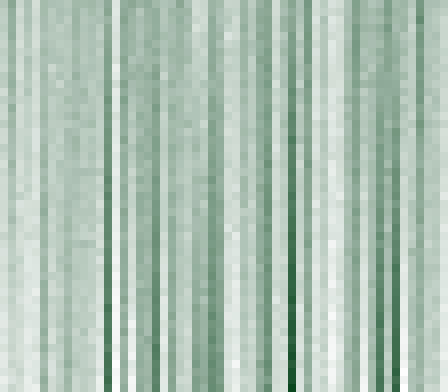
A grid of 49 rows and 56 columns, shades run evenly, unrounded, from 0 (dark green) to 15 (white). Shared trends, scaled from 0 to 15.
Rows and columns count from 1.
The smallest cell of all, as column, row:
37, 49
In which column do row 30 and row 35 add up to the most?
15
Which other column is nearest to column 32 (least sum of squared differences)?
41
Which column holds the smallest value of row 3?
53
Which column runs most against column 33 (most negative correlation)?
6
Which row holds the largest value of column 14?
3
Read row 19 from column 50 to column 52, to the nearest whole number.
7 11 11
